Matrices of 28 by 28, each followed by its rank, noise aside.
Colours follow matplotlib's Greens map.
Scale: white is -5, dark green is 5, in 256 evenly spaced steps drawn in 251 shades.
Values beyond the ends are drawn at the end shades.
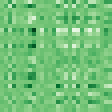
two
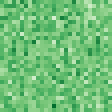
eight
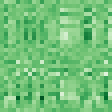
three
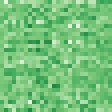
six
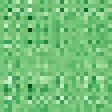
three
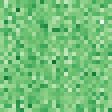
eight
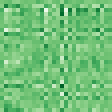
two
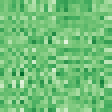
three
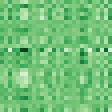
two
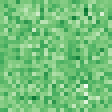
eight
